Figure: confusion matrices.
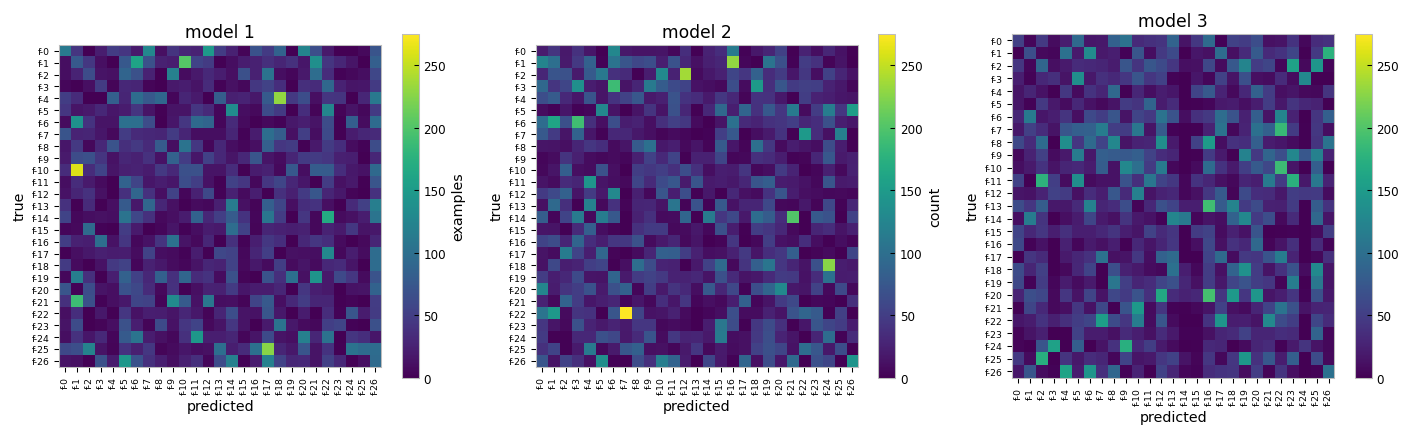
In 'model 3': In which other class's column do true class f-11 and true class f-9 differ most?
f-2
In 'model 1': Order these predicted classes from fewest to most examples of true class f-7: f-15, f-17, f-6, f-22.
f-15, f-6, f-22, f-17
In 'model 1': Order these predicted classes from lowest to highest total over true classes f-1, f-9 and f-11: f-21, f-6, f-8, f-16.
f-8, f-16, f-21, f-6
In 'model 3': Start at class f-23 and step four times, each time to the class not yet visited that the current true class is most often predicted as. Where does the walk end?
f-8
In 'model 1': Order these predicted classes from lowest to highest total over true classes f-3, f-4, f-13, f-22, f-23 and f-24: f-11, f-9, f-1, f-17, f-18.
f-9, f-1, f-11, f-17, f-18
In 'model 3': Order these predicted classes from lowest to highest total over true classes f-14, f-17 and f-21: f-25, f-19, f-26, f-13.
f-26, f-25, f-19, f-13
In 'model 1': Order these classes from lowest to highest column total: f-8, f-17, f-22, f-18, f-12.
f-8, f-12, f-18, f-22, f-17
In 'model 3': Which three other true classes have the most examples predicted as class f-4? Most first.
f-26, f-8, f-1
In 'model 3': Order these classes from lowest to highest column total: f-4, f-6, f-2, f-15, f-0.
f-15, f-0, f-4, f-6, f-2
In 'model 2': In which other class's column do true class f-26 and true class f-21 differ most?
f-5
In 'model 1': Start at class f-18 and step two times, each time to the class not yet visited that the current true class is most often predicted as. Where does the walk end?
f-5
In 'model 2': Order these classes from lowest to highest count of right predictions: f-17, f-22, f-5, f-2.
f-17, f-2, f-22, f-5
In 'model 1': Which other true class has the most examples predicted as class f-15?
f-2
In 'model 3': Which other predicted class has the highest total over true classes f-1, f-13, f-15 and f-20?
f-16
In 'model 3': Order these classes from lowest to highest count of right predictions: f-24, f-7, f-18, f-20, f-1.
f-24, f-1, f-18, f-7, f-20
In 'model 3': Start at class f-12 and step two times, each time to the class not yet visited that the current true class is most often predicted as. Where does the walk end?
f-22
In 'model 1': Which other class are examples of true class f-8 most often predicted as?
f-10
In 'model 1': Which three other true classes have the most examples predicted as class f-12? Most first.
f-0, f-21, f-6
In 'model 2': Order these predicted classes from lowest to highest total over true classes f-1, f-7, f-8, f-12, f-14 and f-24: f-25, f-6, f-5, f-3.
f-25, f-5, f-3, f-6
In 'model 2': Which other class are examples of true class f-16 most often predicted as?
f-3
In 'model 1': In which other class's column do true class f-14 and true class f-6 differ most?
f-1
